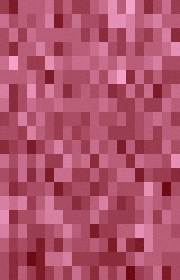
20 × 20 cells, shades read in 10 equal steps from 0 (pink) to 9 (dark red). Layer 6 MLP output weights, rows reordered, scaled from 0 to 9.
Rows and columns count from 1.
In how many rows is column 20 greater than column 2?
6
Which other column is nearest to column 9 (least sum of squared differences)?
10
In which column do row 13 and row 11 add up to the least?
7
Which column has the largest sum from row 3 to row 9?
8
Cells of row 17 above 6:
1
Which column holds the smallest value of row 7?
4
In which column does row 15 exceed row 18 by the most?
14
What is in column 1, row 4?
5
